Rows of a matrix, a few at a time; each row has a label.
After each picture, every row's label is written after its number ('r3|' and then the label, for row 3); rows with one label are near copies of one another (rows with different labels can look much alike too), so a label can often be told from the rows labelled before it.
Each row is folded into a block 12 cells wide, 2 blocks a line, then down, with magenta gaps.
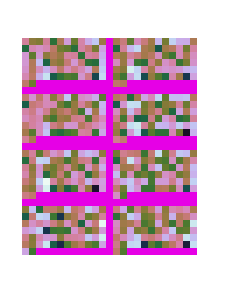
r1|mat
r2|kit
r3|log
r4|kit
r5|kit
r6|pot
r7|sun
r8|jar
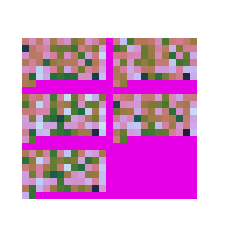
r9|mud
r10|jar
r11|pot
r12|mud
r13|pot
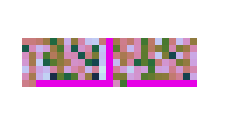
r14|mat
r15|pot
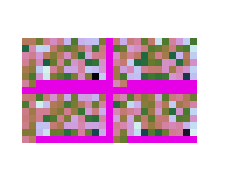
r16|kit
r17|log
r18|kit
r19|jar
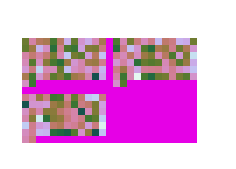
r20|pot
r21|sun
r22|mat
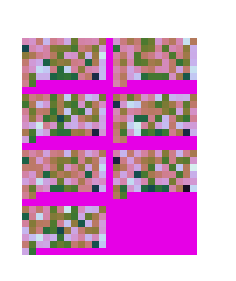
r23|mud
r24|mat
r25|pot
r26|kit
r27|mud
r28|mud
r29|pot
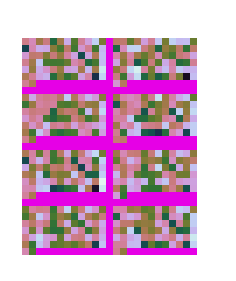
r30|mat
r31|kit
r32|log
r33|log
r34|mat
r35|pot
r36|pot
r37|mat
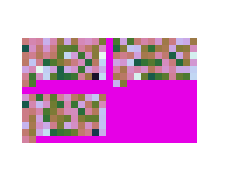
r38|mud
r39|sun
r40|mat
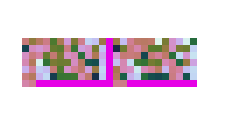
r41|mat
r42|log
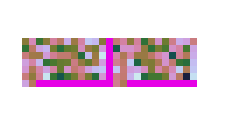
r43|sun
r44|mat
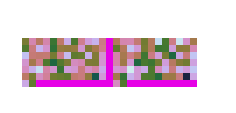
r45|pot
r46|pot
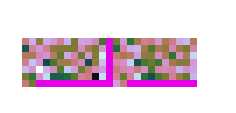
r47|mud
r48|sun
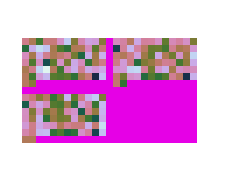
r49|kit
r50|mud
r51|mat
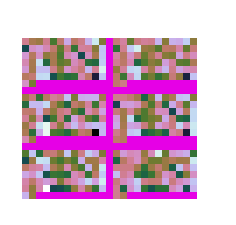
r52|mat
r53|kit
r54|kit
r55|mat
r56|sun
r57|log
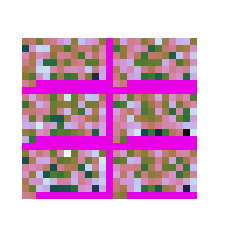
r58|kit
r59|log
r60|pot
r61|jar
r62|log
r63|jar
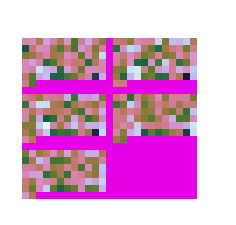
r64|mud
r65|kit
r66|kit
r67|jar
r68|sun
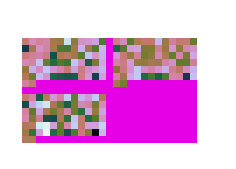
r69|log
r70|jar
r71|kit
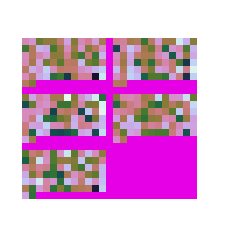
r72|jar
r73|mat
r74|log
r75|log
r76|pot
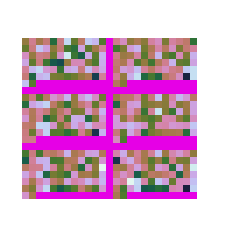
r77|pot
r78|jar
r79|kit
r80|pot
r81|sun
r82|mud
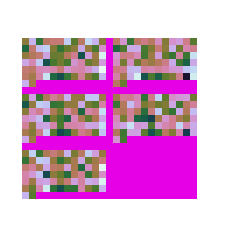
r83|sun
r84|jar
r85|sun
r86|pot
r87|sun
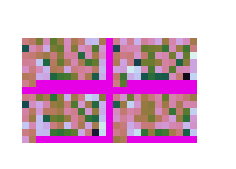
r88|mat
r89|mud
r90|mat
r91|jar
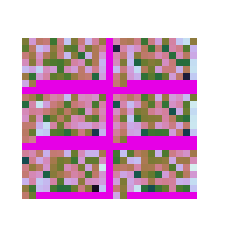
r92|pot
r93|mat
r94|kit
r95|mat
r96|mud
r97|sun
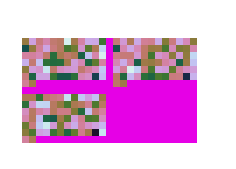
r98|log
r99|mud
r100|kit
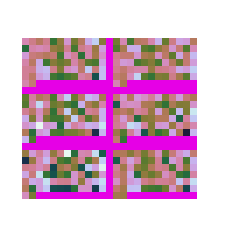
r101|mat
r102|sun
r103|pot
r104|mud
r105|log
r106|mat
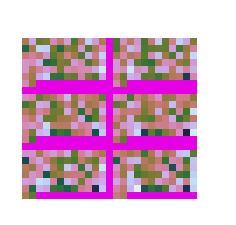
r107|sun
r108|pot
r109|jar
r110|jar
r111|mud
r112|mat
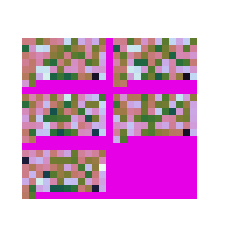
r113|kit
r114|kit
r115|log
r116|pot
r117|mud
